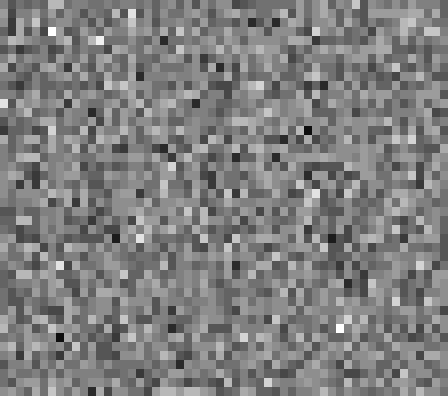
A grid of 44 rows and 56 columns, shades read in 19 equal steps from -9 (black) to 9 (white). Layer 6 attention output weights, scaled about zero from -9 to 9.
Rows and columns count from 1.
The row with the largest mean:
4
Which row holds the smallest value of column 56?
35
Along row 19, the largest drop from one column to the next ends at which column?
23
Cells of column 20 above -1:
25
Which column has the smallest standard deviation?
56
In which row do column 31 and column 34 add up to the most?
38
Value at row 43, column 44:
4
